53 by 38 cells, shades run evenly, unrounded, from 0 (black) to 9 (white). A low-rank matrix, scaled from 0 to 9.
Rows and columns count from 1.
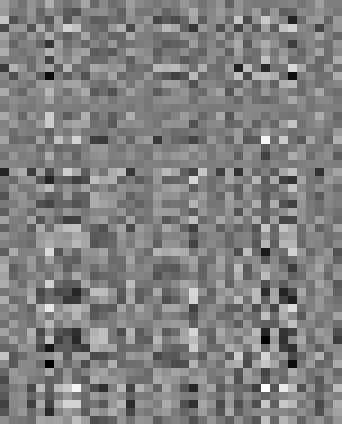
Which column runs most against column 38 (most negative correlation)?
21
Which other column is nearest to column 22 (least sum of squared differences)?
29
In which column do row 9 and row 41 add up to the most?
33
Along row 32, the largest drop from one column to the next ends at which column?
7
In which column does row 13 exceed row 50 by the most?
6
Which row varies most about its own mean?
49
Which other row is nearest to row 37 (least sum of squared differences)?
42
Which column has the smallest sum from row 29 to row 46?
8
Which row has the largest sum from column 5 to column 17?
39
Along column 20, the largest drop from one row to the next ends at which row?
10
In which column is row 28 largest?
22
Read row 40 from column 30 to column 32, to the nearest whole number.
7 4 6
